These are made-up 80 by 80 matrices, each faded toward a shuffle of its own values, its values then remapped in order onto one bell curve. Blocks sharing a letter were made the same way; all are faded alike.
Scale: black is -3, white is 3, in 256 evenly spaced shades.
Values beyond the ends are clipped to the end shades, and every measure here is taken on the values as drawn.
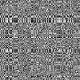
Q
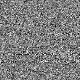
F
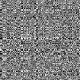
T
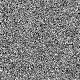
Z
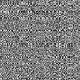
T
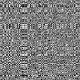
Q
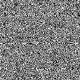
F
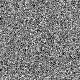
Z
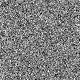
Z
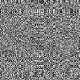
T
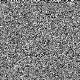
F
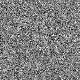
F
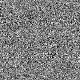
F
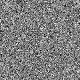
Z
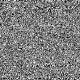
F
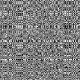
Q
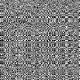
Q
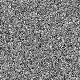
Z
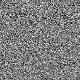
F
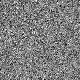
Z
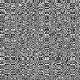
Q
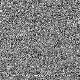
F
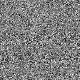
F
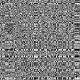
Q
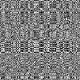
Q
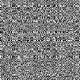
T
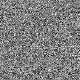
F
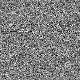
F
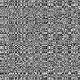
Q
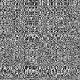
T
